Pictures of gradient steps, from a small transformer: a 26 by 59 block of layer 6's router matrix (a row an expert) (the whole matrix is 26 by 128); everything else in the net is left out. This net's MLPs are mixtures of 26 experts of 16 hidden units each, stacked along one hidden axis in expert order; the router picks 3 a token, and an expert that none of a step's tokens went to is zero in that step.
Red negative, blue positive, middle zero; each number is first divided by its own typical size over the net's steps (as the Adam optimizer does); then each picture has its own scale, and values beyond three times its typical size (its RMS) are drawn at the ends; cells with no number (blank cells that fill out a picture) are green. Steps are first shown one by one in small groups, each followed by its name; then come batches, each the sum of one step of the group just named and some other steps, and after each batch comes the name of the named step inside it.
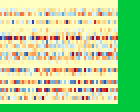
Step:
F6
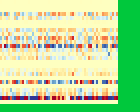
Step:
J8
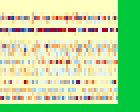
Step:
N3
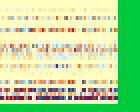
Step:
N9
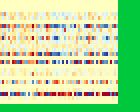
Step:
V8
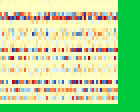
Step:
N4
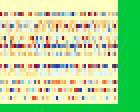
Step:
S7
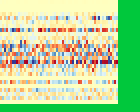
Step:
N3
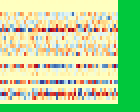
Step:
S7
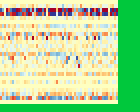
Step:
V8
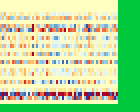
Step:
V8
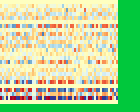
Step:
N9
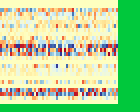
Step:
S7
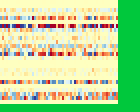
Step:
J8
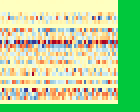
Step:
J8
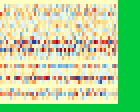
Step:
S7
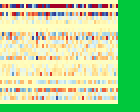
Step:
F6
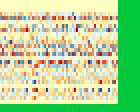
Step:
S7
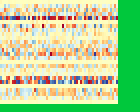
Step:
N4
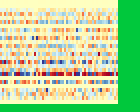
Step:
F6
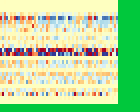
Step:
V8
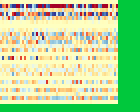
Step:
N4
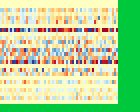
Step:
N3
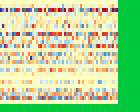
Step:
V8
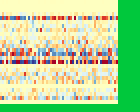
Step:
N3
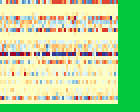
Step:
N3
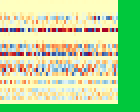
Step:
N3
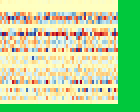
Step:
N4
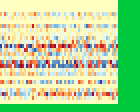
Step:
V8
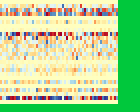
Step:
F6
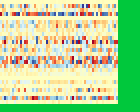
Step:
S7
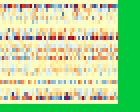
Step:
F6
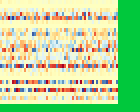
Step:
N4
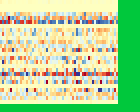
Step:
N4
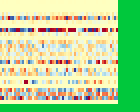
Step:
N3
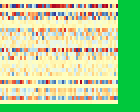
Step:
N4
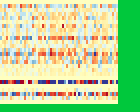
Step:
J8
